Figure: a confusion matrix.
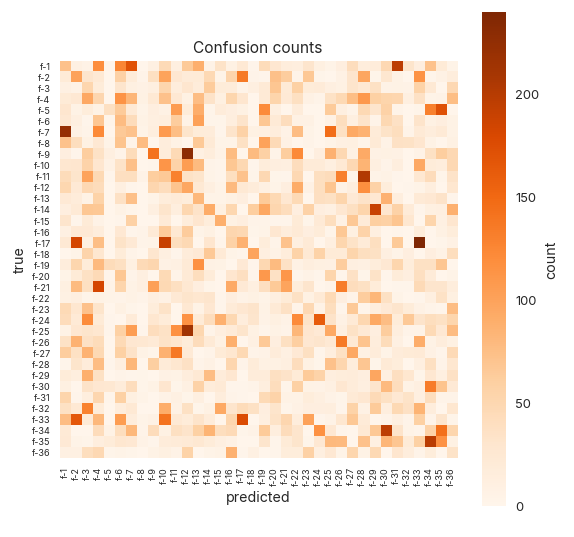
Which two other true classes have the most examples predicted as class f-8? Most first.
f-19, f-26
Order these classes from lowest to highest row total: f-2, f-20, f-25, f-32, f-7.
f-20, f-32, f-2, f-25, f-7
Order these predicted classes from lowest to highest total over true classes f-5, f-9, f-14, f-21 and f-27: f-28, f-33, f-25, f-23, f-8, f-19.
f-8, f-33, f-23, f-25, f-28, f-19
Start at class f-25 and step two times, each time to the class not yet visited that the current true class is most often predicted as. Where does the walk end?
f-28
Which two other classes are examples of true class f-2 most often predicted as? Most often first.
f-17, f-33
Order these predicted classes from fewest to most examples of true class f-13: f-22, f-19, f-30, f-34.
f-34, f-22, f-19, f-30
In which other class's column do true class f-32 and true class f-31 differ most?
f-3
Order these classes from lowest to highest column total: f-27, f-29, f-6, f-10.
f-27, f-29, f-6, f-10
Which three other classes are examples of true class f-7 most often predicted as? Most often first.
f-1, f-25, f-4
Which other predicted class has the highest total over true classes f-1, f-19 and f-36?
f-31
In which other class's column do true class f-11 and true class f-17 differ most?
f-33
